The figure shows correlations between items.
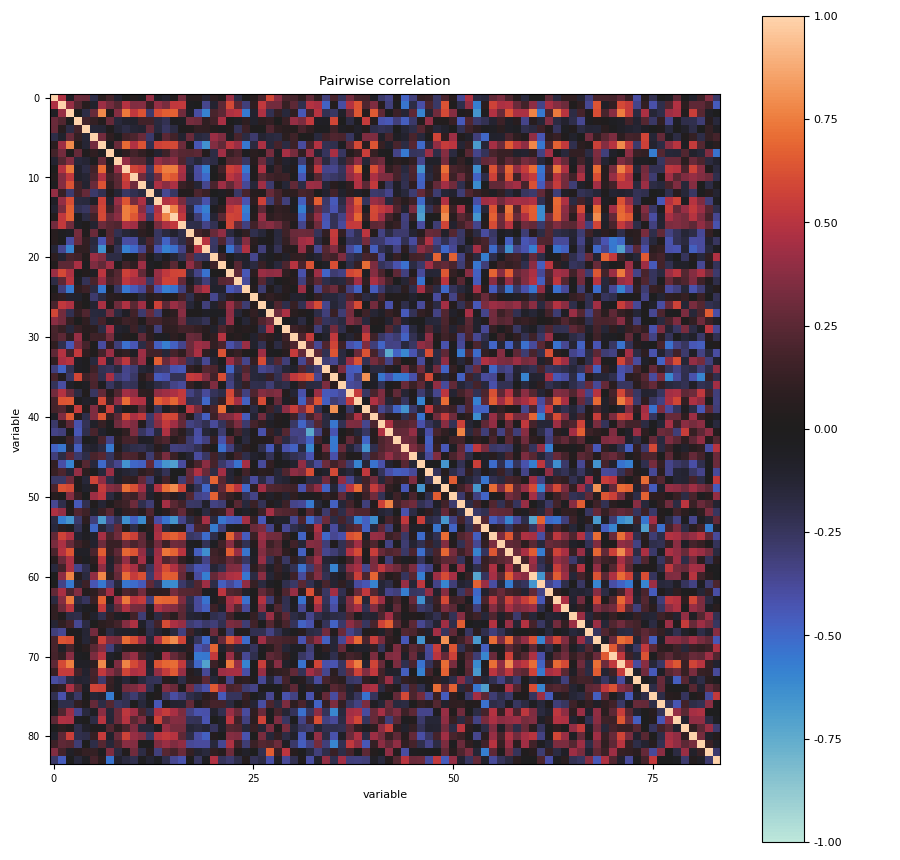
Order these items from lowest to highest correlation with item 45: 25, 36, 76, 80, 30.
30, 25, 76, 36, 80
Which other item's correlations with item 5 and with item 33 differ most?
54
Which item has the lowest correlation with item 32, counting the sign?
42
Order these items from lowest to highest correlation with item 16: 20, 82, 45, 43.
20, 45, 43, 82
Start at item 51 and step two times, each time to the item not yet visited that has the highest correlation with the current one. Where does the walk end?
66
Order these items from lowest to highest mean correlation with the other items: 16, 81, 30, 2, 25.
25, 30, 81, 16, 2
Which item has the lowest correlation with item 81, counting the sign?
35
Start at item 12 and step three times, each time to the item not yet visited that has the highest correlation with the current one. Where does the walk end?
82
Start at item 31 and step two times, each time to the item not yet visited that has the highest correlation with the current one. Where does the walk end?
39
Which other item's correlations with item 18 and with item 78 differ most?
71
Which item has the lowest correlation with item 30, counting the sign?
44
